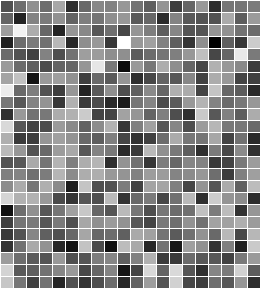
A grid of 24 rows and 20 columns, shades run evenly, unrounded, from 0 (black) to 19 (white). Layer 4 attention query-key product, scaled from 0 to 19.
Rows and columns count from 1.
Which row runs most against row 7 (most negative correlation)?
20
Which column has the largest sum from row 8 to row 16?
1
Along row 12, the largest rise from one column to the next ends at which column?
4
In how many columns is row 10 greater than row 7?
11
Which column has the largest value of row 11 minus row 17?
16
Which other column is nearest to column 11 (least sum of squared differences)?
3
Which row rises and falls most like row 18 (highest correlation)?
10
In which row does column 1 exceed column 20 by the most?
8
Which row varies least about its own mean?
15
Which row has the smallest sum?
24
